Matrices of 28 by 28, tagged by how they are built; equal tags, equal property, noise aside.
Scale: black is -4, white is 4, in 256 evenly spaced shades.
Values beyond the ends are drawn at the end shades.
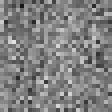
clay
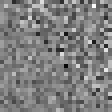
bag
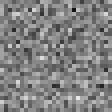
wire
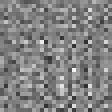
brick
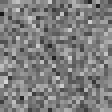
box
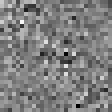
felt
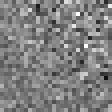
bag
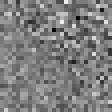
bag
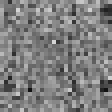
clay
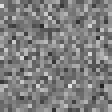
box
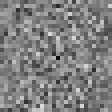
box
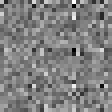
brick
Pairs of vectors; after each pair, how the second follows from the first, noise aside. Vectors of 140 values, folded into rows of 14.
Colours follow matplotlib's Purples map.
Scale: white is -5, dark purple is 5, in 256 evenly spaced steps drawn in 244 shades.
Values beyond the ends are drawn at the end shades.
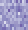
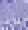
wrapped around, negated, partly zeroed.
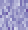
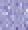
negated, partly zeroed.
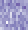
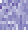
shuffled.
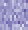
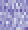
wrapped around.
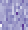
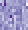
reversed.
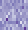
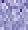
reversed.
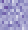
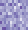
wrapped around.
